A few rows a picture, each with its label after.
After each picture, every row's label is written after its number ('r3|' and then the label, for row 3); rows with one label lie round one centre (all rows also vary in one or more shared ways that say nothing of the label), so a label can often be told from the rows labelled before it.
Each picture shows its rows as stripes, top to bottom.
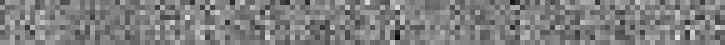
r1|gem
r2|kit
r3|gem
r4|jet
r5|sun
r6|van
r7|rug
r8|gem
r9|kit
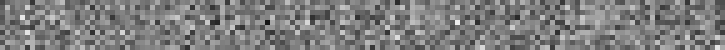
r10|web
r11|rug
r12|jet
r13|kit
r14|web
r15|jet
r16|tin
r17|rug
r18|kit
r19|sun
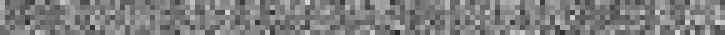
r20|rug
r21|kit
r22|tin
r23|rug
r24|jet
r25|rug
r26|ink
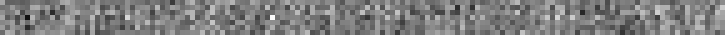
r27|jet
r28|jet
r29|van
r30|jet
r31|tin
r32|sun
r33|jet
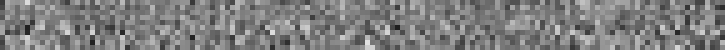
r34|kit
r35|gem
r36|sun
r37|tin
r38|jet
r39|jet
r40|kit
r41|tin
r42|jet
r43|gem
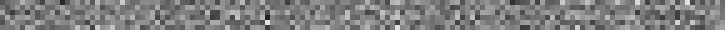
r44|rug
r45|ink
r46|tin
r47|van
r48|gem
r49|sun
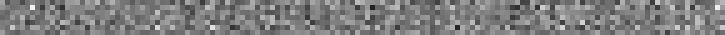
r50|gem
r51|kit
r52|rug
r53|sun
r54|tin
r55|rug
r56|rug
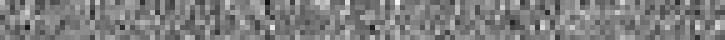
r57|jet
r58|tin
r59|kit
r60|rug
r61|van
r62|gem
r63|tin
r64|sun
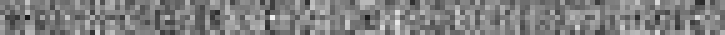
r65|gem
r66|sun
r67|jet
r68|gem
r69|jet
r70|kit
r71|gem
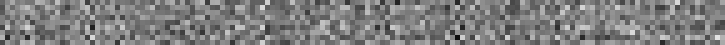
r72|sun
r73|sun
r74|sun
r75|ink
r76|tin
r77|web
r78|gem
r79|ink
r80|jet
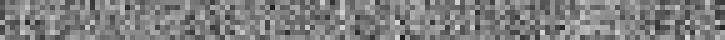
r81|web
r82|tin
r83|sun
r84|tin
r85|rug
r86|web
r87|ink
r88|tin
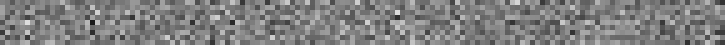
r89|web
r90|rug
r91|ink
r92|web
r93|sun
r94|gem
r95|web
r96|gem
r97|kit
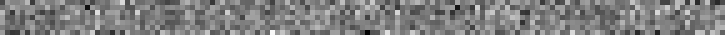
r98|rug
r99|kit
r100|ink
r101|ink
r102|rug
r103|jet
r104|ink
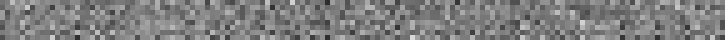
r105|kit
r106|rug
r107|rug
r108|kit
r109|tin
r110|web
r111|ink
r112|ink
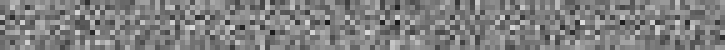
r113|kit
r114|sun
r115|ink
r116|gem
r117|rug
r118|kit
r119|sun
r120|rug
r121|web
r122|van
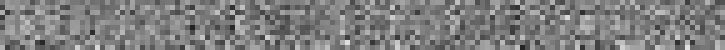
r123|van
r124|van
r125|gem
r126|sun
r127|kit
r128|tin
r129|kit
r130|ink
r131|tin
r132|web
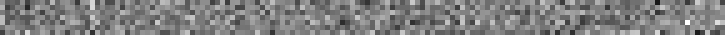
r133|ink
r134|ink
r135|rug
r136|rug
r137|rug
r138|rug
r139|gem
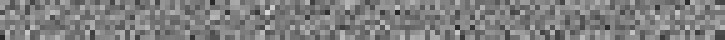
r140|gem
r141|sun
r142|web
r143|kit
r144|van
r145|jet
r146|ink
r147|gem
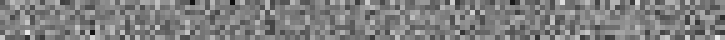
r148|tin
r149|web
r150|rug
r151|ink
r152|kit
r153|web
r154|kit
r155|ink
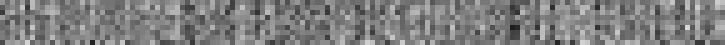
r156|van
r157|web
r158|web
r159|web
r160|gem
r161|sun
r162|sun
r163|kit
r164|gem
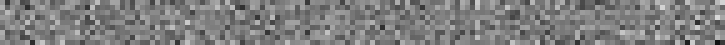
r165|gem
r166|kit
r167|gem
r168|van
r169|kit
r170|web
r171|kit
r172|web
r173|sun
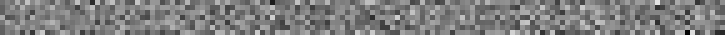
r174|sun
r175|rug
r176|ink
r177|sun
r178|kit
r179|ink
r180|gem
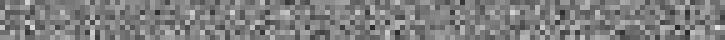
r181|jet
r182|ink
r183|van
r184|kit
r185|gem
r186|kit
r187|van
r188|kit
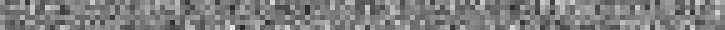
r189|rug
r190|kit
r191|web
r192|kit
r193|gem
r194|gem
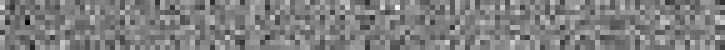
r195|kit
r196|gem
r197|ink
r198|kit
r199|gem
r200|jet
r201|web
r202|van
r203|kit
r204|rug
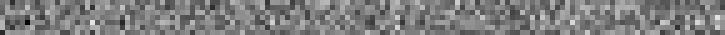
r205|web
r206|web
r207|kit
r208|gem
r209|web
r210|ink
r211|gem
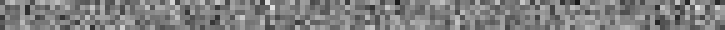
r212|kit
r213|web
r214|sun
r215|web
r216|rug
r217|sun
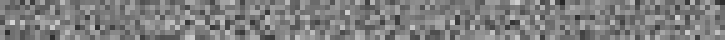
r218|ink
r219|ink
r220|kit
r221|jet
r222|van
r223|web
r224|rug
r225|sun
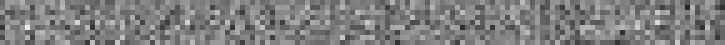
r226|kit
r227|tin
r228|gem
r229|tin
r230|kit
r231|jet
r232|gem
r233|sun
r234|rug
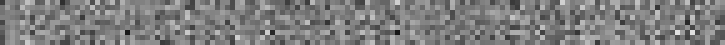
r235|jet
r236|ink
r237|van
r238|gem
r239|ink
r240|kit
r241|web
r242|sun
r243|jet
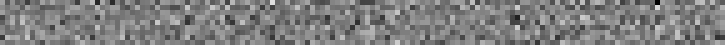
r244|sun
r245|tin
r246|kit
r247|sun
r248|rug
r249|van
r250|rug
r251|tin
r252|sun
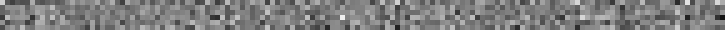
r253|web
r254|web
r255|gem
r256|web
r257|sun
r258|rug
